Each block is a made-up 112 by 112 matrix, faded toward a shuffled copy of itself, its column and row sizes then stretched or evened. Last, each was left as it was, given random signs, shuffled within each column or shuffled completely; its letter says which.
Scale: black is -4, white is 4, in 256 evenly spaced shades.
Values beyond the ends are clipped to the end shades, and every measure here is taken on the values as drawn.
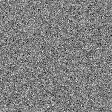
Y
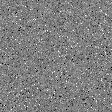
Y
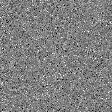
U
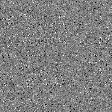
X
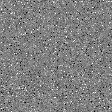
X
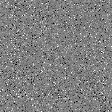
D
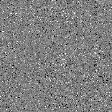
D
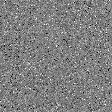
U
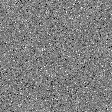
Y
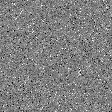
Y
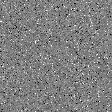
U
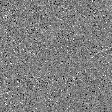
X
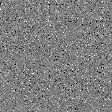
X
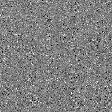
D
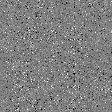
X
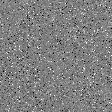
U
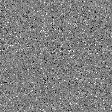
X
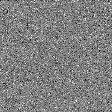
X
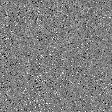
X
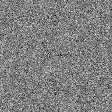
U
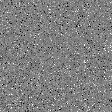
X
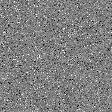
U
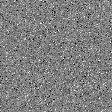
U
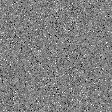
U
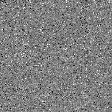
D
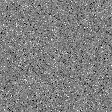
Y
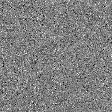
U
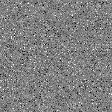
D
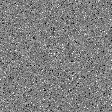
U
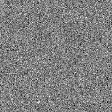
D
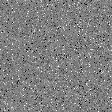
U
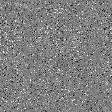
D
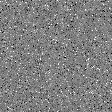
Y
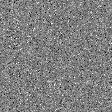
U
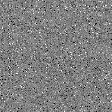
D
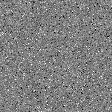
Y
